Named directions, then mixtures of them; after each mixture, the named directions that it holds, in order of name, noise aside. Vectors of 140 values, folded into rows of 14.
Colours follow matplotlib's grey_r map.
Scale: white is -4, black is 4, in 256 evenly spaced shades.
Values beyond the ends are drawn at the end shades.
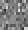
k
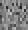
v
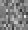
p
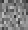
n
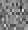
k, p, v.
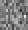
p.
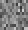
k, p, v.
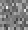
k, p, v.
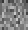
n.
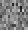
k, p, v.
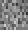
n, p, v.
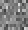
k.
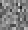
k, v.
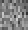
n, p.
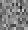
k, p, v.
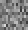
k, p, v.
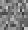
k, p.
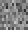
k, p, v.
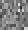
k, v.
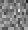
k, n.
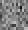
k, p, v.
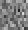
k, n, p.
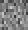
n.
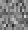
k, p.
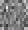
k, n, v.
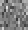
k, n, v.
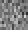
n, p.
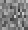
k, n, p.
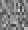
k, p, v.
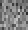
n, p, v.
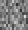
p.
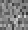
n, p.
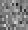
p, v.
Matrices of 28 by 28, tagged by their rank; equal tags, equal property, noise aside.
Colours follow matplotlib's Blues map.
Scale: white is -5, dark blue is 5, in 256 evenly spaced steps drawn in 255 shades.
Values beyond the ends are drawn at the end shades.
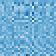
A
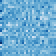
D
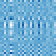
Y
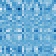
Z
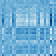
Y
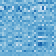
A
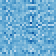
D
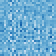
D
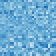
D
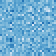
D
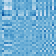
Z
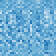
D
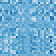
D
